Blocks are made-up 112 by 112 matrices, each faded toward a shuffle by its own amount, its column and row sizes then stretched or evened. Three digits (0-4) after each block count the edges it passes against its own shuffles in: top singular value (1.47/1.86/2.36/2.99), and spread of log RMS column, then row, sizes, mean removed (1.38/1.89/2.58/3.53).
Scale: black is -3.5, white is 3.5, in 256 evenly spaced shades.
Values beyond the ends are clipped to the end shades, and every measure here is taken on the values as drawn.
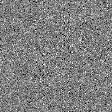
0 2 0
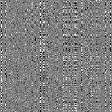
4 4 1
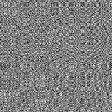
4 1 1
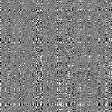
4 4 3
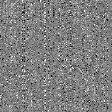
2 3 1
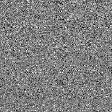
0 1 3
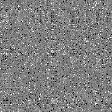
2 2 1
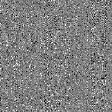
2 3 0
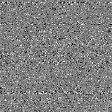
1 0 3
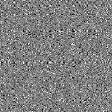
3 2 2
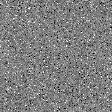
0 2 0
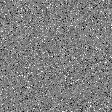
0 0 0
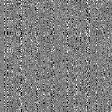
3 4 1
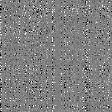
1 4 3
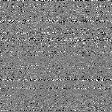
1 1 4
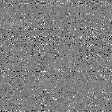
1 2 3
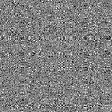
3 1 2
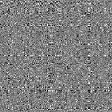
3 2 3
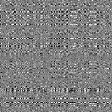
4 2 4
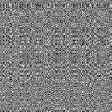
4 3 2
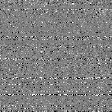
2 1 4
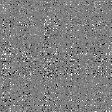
1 3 3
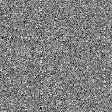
1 2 1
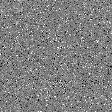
0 0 1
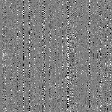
3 4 0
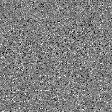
0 1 2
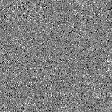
2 0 1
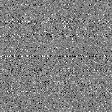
2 1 3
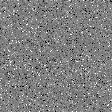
0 0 1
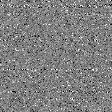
0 0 3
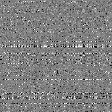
3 0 4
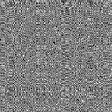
4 2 2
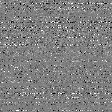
0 0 4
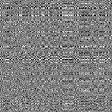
4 0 4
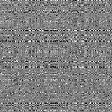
4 1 4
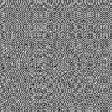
4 1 0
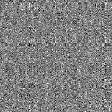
3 2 1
